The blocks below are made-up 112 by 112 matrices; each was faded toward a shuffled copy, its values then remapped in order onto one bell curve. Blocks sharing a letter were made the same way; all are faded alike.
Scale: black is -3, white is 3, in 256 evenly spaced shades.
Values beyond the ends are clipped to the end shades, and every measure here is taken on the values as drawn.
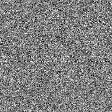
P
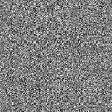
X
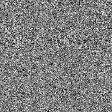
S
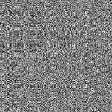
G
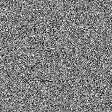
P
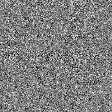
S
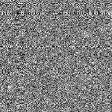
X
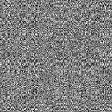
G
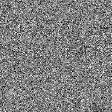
S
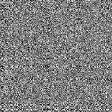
X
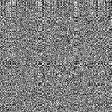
G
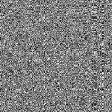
X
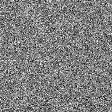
P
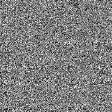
S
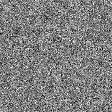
P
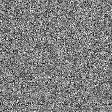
P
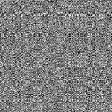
G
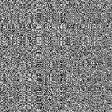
G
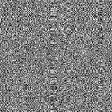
G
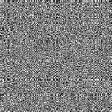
G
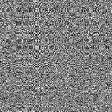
G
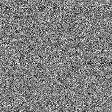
P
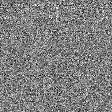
P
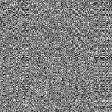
G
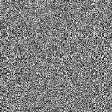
X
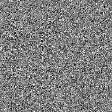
S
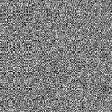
G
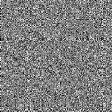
X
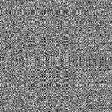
G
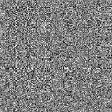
X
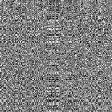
G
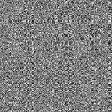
G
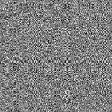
G
